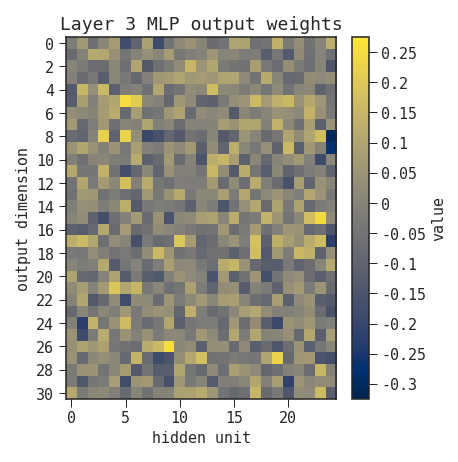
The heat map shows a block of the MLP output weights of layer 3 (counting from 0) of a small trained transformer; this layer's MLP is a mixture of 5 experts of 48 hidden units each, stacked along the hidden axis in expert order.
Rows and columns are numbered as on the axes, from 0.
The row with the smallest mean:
20
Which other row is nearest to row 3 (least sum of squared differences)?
13
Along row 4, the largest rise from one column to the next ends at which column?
1
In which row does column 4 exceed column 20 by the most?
29
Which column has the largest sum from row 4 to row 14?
3
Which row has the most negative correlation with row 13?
21
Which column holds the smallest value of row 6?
15
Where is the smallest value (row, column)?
8, 24
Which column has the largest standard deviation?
5
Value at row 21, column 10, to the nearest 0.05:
-0.05
